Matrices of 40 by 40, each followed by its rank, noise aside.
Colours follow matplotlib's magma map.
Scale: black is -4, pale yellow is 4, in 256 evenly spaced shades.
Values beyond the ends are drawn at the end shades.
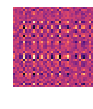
one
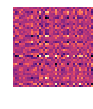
two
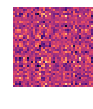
four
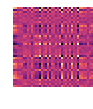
one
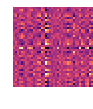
two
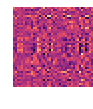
four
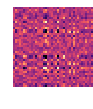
two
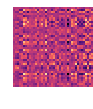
two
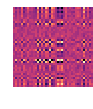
one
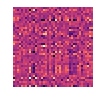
four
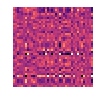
three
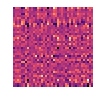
three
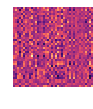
four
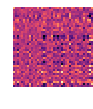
three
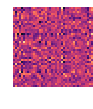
four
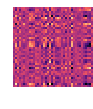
two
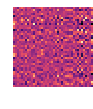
three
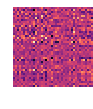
four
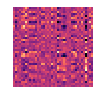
two
